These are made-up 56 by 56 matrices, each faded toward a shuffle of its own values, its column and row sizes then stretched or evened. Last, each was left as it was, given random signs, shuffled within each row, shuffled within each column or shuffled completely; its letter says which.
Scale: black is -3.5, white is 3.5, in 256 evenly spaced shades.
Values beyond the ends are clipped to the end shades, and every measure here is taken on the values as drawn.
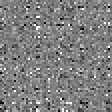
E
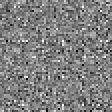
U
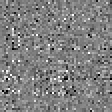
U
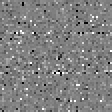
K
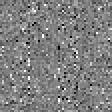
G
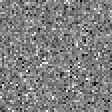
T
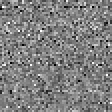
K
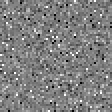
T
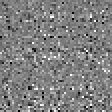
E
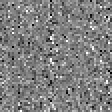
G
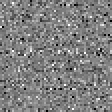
K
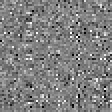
E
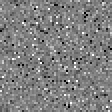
T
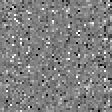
G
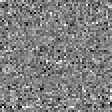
K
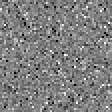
T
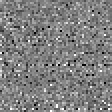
K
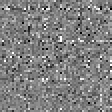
U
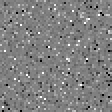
T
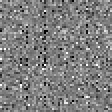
U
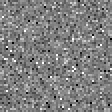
T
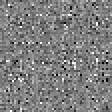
U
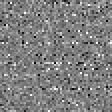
K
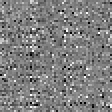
E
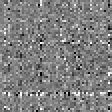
E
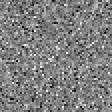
T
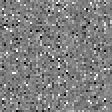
G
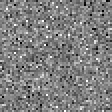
T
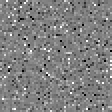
T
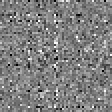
U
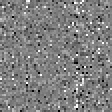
G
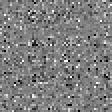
U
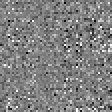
U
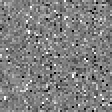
G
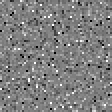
T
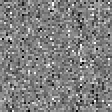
G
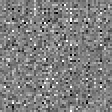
E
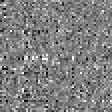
E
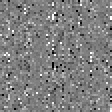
G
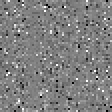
G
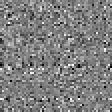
E
